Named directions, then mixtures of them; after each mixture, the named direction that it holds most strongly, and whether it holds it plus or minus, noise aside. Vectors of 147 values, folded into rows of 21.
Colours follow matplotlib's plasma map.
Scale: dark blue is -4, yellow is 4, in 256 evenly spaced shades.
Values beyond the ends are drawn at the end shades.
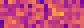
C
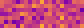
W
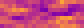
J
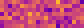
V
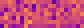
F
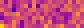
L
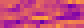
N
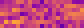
W, minus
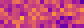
W, minus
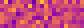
C, minus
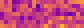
L, plus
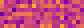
W, plus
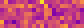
C, minus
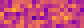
L, minus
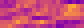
N, minus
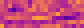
N, plus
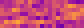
N, minus
